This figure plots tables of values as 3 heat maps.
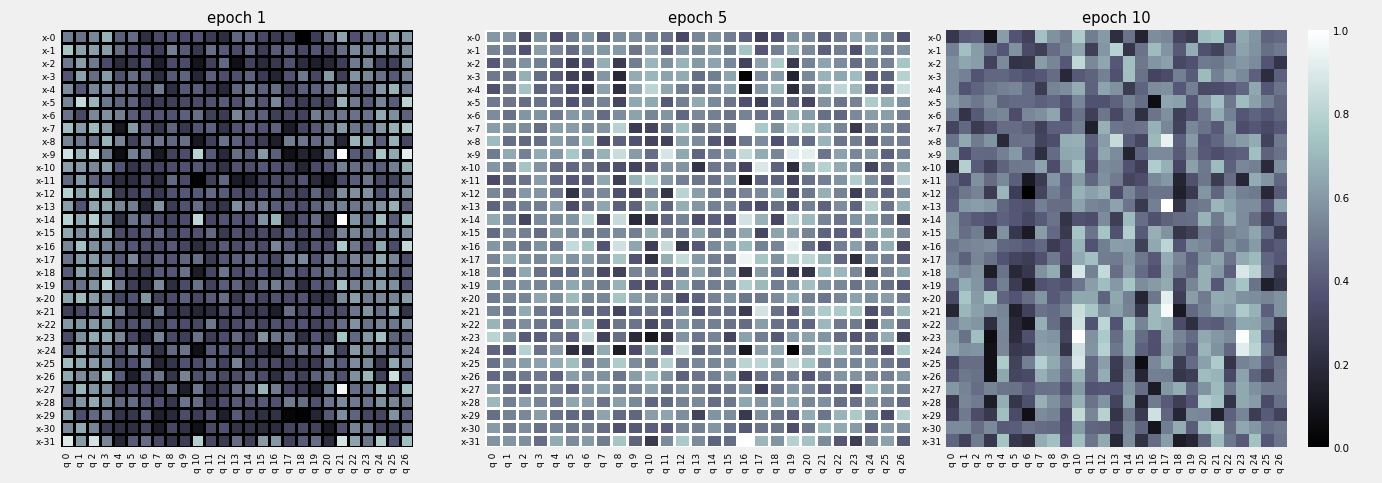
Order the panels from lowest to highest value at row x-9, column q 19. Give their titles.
epoch 1, epoch 10, epoch 5
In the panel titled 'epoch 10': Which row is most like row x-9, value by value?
x-4
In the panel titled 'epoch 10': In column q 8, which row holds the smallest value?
x-16
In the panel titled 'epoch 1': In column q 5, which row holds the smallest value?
x-26
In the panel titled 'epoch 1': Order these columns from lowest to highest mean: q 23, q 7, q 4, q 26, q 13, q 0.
q 7, q 4, q 13, q 23, q 26, q 0
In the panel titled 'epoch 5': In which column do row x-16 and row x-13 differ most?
q 19
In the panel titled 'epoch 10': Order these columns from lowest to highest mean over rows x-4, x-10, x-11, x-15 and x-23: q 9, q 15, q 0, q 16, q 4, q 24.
q 15, q 9, q 0, q 4, q 16, q 24
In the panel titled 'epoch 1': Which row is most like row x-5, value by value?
x-16
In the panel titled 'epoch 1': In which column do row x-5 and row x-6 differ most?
q 1
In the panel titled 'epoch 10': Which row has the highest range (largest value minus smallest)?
x-23
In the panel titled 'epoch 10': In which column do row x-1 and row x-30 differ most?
q 16
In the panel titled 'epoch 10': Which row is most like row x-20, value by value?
x-13
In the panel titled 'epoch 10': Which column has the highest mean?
q 10
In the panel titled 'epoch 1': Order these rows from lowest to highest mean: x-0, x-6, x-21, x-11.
x-11, x-21, x-0, x-6
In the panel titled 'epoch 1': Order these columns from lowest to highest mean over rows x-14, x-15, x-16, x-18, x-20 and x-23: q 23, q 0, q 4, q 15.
q 4, q 15, q 23, q 0
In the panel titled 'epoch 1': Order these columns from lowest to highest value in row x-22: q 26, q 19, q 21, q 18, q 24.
q 19, q 18, q 21, q 24, q 26
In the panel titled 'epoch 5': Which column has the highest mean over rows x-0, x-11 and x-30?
q 23
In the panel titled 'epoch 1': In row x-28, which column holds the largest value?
q 2
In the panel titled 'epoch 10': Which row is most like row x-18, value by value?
x-24
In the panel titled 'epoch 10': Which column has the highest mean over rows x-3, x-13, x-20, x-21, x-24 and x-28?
q 17
